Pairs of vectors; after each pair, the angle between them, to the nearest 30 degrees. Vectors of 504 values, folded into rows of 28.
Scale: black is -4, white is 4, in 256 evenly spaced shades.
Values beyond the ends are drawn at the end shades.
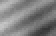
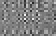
90 degrees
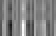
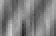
120 degrees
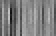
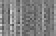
150 degrees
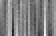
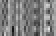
60 degrees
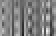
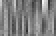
90 degrees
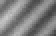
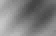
60 degrees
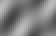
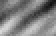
120 degrees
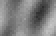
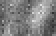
150 degrees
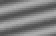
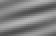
30 degrees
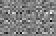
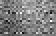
150 degrees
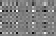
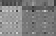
120 degrees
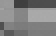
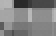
30 degrees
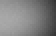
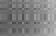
150 degrees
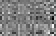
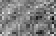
30 degrees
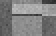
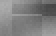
120 degrees
